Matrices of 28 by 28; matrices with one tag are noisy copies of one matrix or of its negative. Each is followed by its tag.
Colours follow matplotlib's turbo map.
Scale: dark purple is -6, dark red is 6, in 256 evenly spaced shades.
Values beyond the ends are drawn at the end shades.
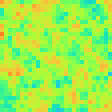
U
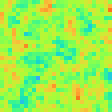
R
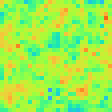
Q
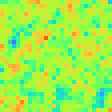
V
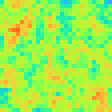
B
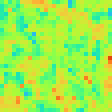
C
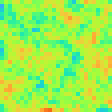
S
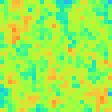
B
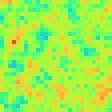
V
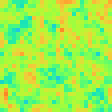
B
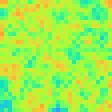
U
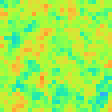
V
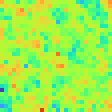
U
